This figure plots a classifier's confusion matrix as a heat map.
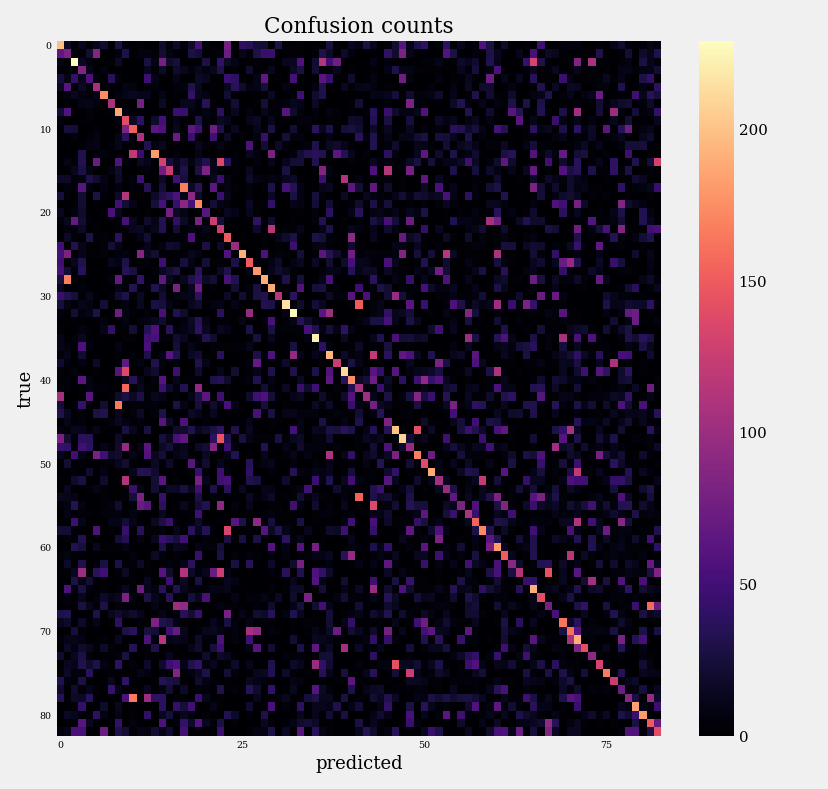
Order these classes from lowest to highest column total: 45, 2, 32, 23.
2, 32, 23, 45
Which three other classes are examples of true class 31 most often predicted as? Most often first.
41, 60, 64
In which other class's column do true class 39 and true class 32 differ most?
9
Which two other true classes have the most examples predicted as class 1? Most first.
28, 25
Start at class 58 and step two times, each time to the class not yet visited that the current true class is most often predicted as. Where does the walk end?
40
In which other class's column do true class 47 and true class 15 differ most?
22
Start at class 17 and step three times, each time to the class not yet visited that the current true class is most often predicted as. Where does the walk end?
8
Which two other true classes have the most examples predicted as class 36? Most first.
2, 15
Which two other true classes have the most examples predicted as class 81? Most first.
67, 78
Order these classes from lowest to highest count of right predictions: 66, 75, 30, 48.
48, 30, 66, 75
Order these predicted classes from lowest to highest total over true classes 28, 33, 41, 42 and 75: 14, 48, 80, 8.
80, 8, 14, 48
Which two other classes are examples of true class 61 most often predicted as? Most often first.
70, 40
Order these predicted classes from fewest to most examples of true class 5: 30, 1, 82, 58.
30, 58, 82, 1
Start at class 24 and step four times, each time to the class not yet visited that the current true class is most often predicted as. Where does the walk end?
37
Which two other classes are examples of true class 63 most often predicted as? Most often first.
67, 22
